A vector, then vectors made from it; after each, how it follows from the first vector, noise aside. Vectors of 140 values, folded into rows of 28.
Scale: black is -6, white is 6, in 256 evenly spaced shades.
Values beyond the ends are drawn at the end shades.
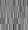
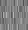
partly zeroed.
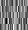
negated, scaled up.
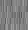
wrapped around, negated, shrunk.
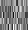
negated, scaled up.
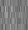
wrapped around, negated, shrunk.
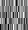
negated, scaled up.
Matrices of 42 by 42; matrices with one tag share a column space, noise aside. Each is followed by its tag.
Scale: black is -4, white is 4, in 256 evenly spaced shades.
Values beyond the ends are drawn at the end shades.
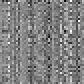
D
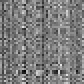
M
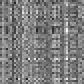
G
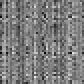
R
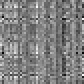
R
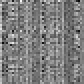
D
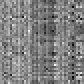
R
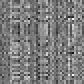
R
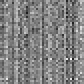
G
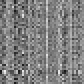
M
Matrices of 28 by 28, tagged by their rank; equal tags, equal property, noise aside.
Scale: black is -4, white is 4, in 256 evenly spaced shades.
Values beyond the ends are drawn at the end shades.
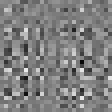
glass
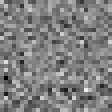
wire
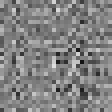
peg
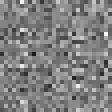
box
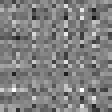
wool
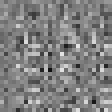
wool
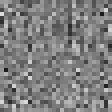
box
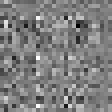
peg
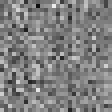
wire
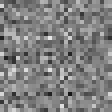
peg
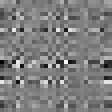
glass
